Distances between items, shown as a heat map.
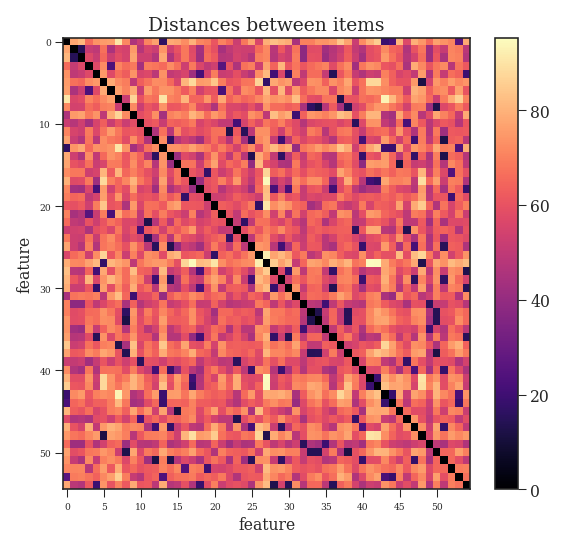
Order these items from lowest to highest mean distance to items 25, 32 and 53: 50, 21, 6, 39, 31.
39, 31, 21, 50, 6
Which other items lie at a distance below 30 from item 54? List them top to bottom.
4, 18, 28, 30, 36
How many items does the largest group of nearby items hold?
7
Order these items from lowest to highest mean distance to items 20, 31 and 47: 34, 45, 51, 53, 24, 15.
51, 24, 53, 34, 15, 45
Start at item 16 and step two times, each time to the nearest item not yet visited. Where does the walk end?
52
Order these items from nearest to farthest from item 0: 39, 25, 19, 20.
39, 20, 19, 25
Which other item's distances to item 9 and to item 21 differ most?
6
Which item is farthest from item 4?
27
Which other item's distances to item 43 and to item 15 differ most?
45
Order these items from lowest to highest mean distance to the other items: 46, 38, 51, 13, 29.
51, 46, 29, 38, 13
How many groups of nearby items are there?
16
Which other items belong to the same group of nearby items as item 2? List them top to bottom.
1
